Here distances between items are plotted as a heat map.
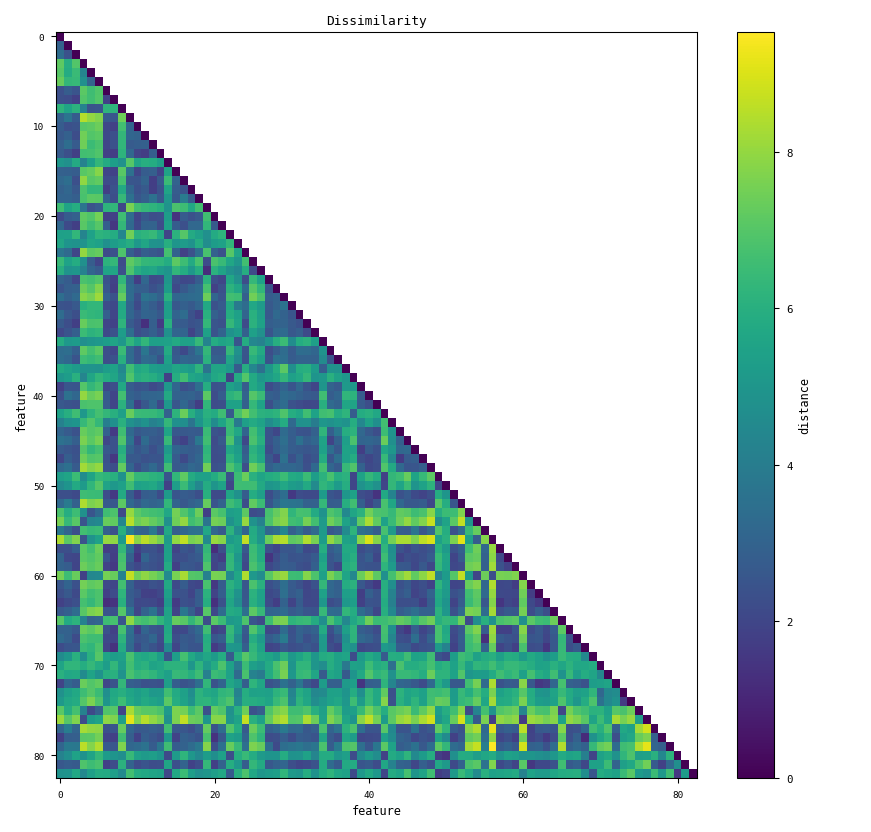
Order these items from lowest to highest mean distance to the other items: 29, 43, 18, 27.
27, 18, 29, 43
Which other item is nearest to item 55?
67
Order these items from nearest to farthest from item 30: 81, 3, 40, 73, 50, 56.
81, 40, 73, 50, 3, 56
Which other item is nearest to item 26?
19
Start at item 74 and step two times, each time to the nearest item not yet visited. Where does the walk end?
43
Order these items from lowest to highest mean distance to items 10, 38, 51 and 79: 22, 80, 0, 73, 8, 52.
0, 52, 80, 22, 73, 8
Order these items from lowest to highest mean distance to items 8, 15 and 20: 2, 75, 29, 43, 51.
51, 2, 29, 43, 75
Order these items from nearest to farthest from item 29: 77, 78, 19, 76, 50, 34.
78, 77, 50, 34, 19, 76
